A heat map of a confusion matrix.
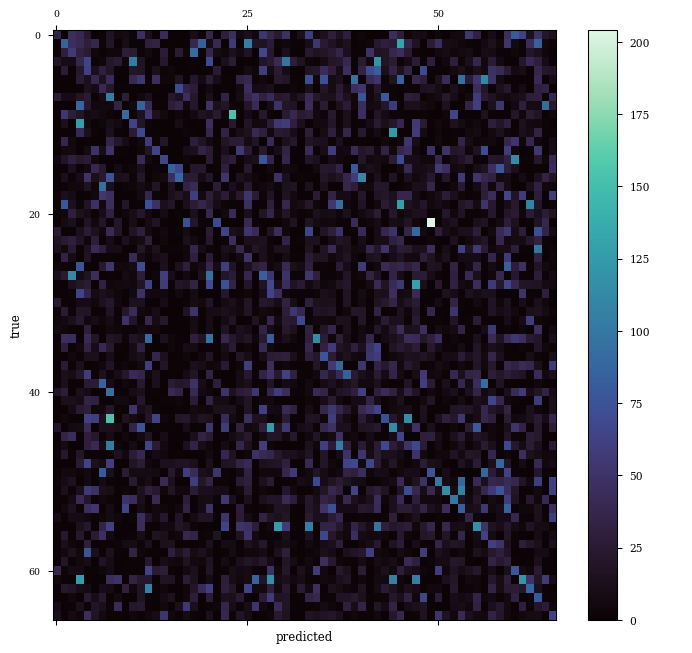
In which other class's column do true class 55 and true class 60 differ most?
29
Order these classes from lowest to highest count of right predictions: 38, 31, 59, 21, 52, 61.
59, 31, 21, 38, 52, 61
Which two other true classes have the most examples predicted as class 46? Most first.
43, 51
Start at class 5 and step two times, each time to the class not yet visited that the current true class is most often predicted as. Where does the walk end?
35
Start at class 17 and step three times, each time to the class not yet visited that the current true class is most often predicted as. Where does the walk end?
40
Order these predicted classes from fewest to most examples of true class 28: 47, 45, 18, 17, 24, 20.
24, 17, 18, 45, 20, 47
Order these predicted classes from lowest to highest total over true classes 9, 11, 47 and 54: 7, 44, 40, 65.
7, 65, 40, 44
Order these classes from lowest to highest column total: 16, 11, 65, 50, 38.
16, 50, 65, 38, 11
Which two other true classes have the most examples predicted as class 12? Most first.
62, 34
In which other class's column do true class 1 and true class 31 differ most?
45
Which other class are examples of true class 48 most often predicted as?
58
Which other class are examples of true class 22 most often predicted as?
47
